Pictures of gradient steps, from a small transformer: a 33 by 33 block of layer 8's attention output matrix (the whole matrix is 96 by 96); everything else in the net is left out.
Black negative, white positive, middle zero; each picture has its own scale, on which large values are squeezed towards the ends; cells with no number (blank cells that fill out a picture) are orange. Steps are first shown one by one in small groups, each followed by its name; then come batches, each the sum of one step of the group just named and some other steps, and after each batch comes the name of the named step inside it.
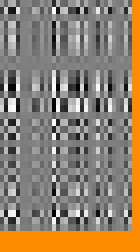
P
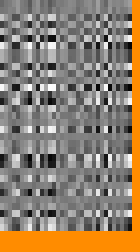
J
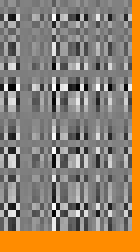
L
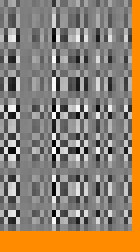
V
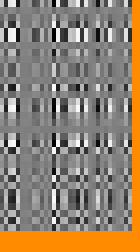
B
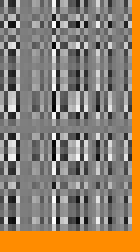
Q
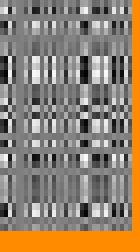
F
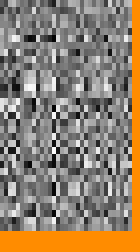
V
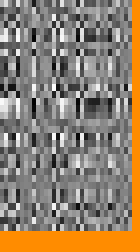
L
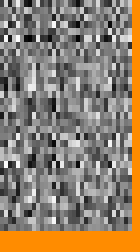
Q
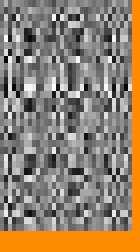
L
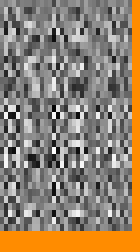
V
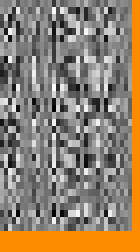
P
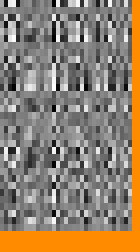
B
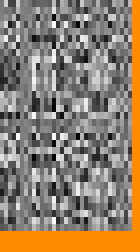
Q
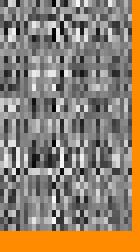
B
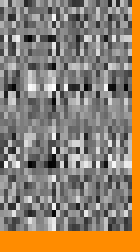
L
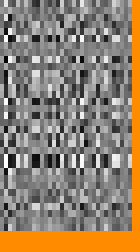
F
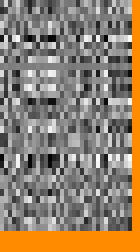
J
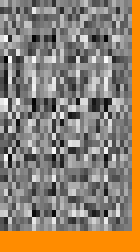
V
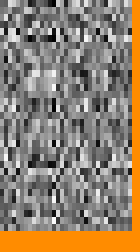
B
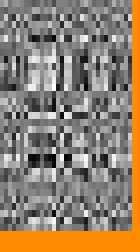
L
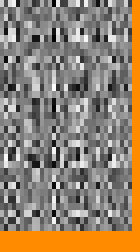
B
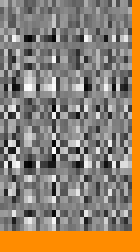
V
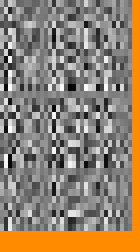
V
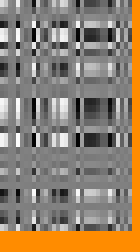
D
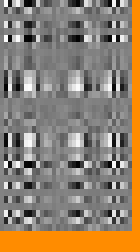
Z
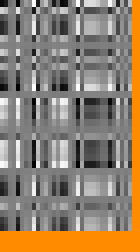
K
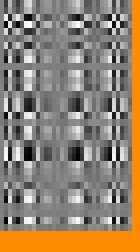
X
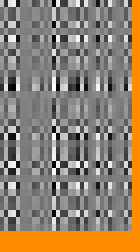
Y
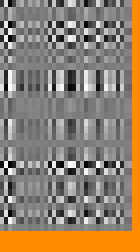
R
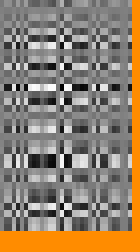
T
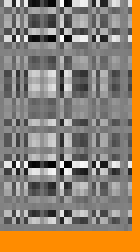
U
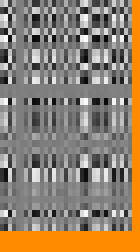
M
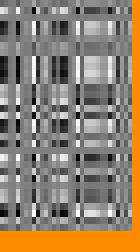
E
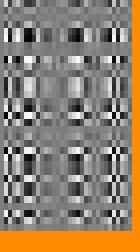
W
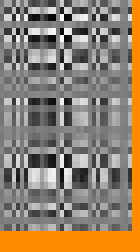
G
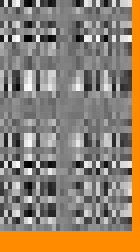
Z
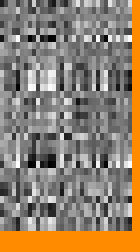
K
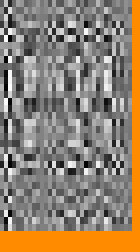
R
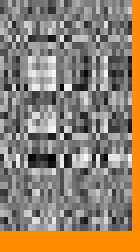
T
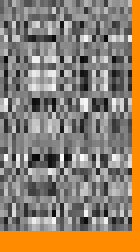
T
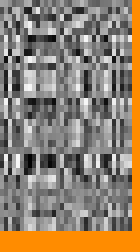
G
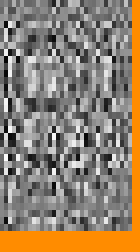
Y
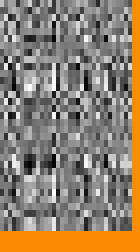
M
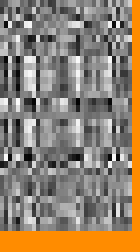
X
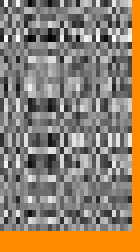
Z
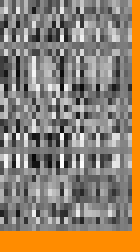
E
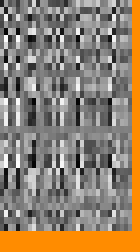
K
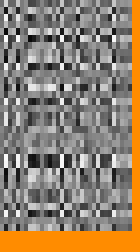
T
